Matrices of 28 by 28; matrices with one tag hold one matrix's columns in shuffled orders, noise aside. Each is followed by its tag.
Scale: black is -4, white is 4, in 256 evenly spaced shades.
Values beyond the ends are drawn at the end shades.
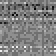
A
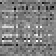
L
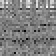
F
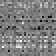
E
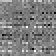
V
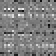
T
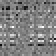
L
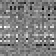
L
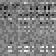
A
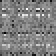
T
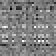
L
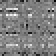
T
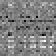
E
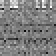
F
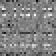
T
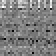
F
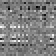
L
